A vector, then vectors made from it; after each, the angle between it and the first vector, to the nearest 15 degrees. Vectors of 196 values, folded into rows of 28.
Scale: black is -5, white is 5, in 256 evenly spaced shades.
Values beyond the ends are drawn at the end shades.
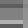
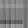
150 degrees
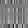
75 degrees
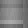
60 degrees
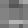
45 degrees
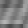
45 degrees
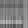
30 degrees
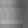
90 degrees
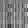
75 degrees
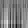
75 degrees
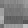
105 degrees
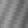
105 degrees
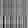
75 degrees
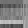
15 degrees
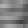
135 degrees
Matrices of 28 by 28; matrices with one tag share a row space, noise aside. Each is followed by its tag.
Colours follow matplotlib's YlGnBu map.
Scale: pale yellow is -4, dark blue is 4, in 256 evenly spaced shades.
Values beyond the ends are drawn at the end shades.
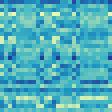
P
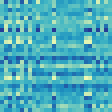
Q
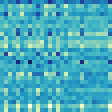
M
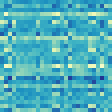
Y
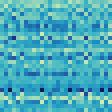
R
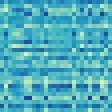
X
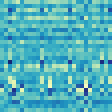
R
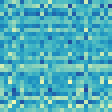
R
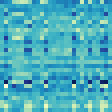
X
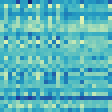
M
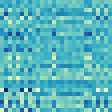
Q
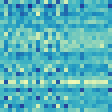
M
